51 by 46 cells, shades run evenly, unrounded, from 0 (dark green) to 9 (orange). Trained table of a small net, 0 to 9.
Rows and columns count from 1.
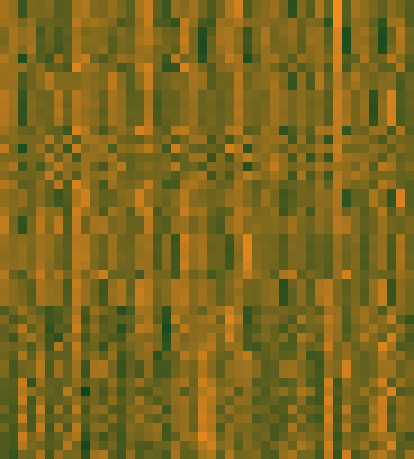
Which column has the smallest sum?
19
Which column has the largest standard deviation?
38
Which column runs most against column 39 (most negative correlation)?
16
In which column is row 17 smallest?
3
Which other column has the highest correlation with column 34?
8
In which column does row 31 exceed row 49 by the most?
12
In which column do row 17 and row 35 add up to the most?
26
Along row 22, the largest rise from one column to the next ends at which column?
45
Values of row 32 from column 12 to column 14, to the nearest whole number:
2 5 6
